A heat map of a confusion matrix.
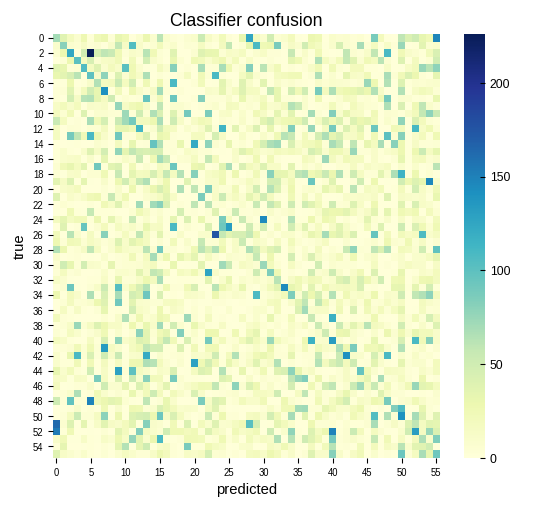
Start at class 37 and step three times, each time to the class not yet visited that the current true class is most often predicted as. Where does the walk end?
0
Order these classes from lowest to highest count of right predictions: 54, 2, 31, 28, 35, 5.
35, 54, 28, 31, 5, 2
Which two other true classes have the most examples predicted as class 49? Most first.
14, 18
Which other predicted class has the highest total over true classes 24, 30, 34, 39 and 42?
13
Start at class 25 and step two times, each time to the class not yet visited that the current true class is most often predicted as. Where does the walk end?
6
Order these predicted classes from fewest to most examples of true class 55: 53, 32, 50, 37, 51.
51, 32, 37, 53, 50
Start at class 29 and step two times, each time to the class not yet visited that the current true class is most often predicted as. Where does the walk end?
20
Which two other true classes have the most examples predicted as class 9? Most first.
44, 33
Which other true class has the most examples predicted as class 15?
53
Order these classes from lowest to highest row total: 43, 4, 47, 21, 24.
47, 21, 24, 43, 4
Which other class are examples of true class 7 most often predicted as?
38
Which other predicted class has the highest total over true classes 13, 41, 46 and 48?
5
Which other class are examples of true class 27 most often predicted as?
21
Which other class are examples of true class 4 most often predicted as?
10
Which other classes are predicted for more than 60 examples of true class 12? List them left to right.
24, 34, 37, 40, 46, 52
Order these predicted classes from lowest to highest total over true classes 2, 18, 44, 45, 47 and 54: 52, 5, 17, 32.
52, 32, 17, 5
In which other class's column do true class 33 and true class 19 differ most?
54
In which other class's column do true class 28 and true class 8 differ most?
17
